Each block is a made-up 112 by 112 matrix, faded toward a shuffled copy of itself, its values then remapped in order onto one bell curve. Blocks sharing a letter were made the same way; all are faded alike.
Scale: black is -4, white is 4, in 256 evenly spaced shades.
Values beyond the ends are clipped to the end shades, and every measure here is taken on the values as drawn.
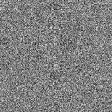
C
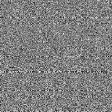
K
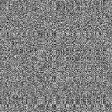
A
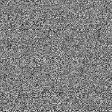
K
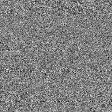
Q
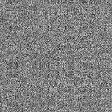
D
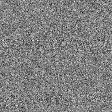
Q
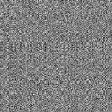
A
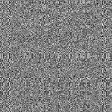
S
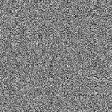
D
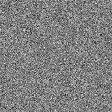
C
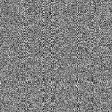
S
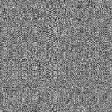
A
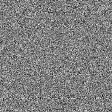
Q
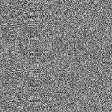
D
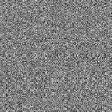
A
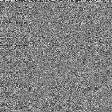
K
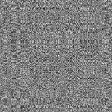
A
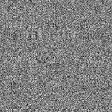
D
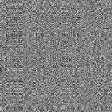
A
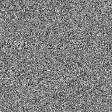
Q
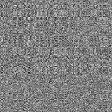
A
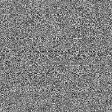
K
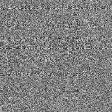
K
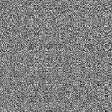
A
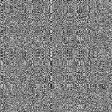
S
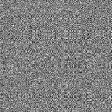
A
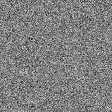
C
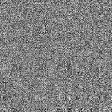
D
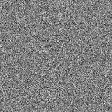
C
